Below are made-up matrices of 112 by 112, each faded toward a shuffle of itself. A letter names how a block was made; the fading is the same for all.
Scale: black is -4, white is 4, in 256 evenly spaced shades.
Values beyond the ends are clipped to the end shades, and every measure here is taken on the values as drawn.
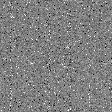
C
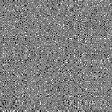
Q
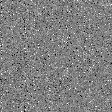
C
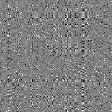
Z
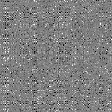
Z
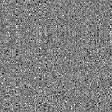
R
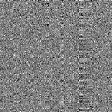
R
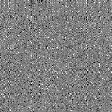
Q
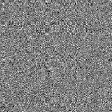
R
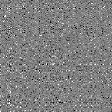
Q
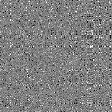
Q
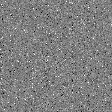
C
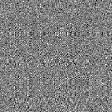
R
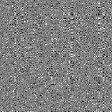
Z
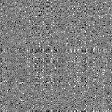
Q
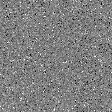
C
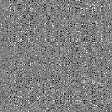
Q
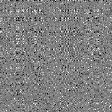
Q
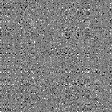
Q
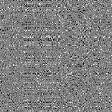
Q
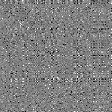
Z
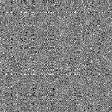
R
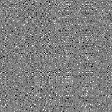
Q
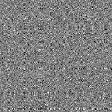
R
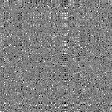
Q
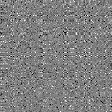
Z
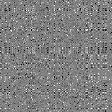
Z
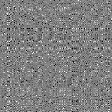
Z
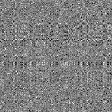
R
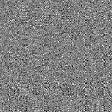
R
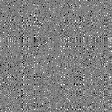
Z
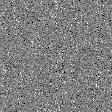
C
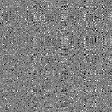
Q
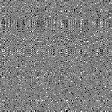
Z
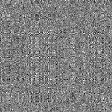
R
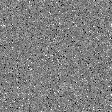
C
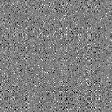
Q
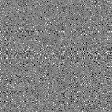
Q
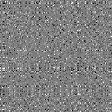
Z
